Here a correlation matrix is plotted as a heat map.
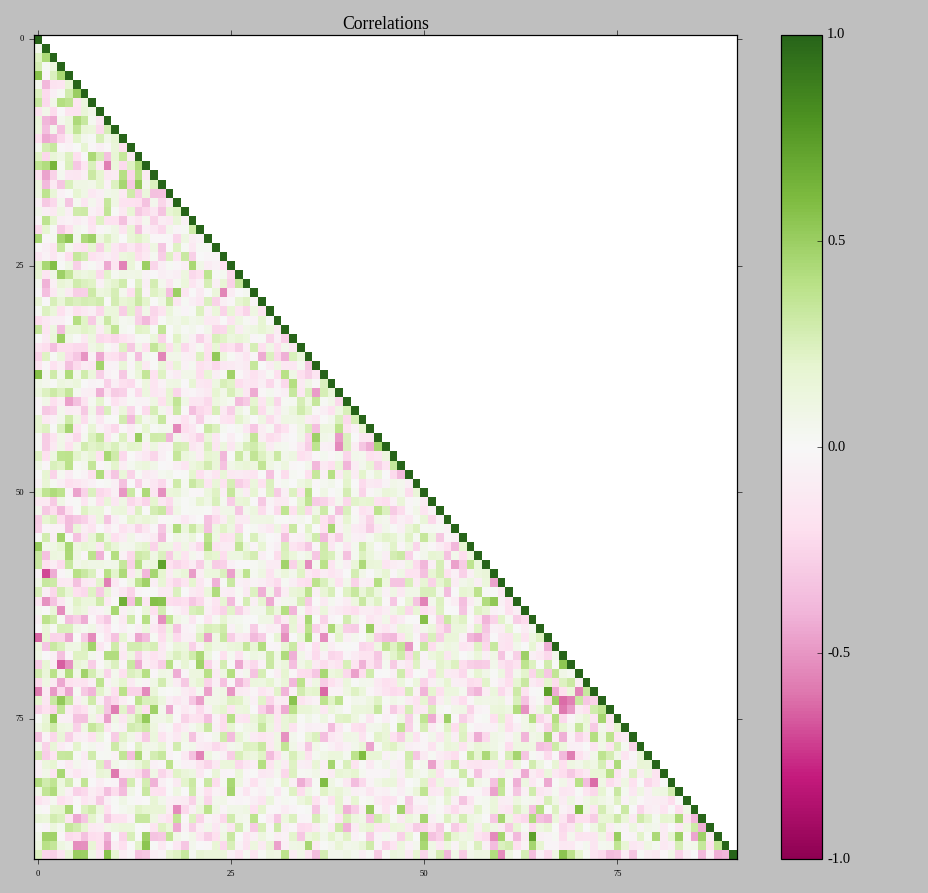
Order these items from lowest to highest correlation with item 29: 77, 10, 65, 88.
77, 65, 88, 10
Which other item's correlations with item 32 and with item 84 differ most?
66
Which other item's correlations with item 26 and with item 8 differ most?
71
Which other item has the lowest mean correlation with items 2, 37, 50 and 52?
72
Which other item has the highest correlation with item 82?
37
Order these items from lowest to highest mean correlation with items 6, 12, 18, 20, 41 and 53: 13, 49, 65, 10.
65, 13, 10, 49
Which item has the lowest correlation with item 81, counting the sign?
10
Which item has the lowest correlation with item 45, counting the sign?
39
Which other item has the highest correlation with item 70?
85
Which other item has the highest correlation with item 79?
42
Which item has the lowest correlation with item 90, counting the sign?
60
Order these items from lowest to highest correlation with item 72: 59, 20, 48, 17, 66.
20, 17, 59, 48, 66
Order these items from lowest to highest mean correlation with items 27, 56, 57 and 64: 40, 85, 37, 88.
40, 85, 37, 88
